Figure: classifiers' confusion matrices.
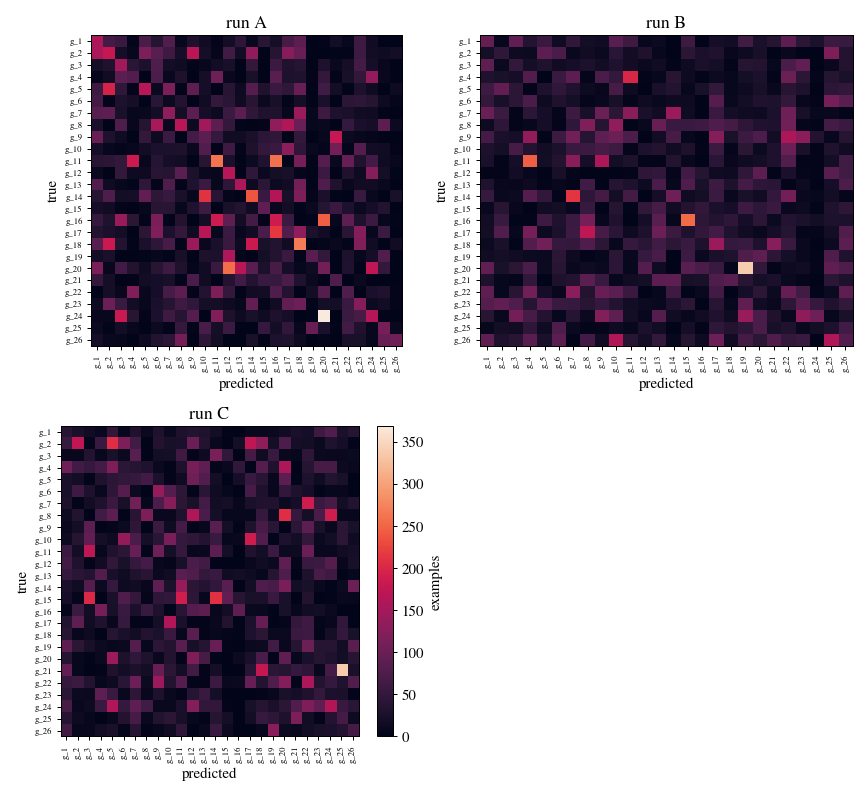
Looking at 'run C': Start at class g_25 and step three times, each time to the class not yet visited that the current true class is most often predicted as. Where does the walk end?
g_12
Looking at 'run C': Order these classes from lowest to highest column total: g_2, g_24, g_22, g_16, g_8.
g_16, g_8, g_2, g_24, g_22
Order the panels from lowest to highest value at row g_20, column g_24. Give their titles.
run B, run C, run A
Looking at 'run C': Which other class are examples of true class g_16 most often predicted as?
g_4
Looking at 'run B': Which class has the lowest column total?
g_24
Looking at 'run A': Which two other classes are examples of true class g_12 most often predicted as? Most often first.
g_24, g_8
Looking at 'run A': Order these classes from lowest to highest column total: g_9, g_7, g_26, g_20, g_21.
g_26, g_21, g_9, g_7, g_20
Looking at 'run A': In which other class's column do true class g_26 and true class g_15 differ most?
g_8
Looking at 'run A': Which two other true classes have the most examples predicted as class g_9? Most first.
g_2, g_18
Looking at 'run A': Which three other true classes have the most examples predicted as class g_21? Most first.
g_9, g_10, g_15
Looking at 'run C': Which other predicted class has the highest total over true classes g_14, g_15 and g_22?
g_11
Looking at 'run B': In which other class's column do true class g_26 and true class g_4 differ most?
g_11
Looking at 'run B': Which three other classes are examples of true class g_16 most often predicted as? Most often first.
g_15, g_8, g_13
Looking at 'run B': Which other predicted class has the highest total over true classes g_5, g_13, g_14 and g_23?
g_7
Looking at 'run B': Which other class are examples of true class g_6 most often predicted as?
g_25
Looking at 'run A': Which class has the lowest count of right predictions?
g_6
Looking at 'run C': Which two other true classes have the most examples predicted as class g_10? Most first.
g_17, g_7
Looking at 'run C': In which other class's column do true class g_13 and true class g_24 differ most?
g_5
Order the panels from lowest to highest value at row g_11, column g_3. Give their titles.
run B, run A, run C
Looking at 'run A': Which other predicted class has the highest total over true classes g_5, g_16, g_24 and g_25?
g_20
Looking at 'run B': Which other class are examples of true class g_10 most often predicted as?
g_22
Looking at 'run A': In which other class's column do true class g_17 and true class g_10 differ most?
g_16
